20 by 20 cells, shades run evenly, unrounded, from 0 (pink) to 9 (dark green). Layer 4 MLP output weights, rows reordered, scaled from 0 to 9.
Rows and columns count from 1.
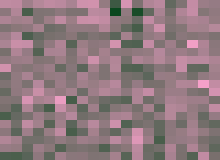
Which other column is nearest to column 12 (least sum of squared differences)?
7
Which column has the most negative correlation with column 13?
15
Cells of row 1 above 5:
2
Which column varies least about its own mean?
16
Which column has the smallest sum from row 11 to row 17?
6
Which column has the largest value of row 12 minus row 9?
1
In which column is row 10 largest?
14
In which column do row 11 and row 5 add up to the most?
3
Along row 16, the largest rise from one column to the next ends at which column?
12
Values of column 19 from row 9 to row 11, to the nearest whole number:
6 4 0
